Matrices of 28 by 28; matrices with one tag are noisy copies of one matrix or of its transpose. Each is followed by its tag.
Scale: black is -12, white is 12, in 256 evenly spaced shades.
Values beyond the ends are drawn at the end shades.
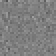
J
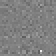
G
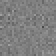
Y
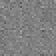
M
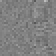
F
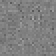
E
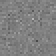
E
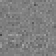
F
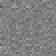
J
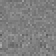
F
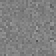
G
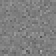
G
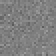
Y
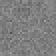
E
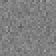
J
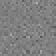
G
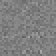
G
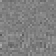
F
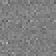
M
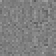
F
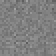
Y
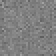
M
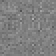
E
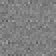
M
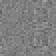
F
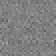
M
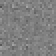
J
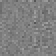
F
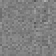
F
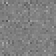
M
